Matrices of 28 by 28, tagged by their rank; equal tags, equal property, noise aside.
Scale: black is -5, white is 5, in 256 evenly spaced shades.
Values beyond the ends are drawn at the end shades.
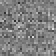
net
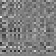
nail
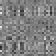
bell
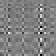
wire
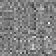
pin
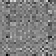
bell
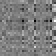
wire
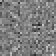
net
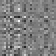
nail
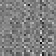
bell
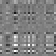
wire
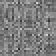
pin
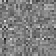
pin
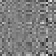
nail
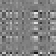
wire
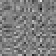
bell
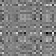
nail
